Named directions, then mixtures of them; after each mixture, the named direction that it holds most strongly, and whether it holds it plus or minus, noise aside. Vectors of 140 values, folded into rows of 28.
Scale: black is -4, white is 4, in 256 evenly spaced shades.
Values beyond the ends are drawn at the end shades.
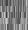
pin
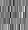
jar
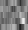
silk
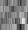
silk, plus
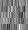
jar, minus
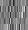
jar, plus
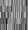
pin, minus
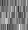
pin, plus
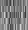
pin, plus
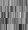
pin, minus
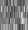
silk, plus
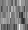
silk, minus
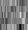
silk, plus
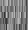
pin, minus
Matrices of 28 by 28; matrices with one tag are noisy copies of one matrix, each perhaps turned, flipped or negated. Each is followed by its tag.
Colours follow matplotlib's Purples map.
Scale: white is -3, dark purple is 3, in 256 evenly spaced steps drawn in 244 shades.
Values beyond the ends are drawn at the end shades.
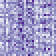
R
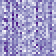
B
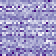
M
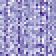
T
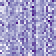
M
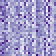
M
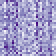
B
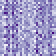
B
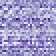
T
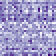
R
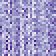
M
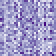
B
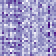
R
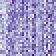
M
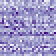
M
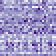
R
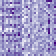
R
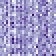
T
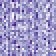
T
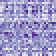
R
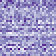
M
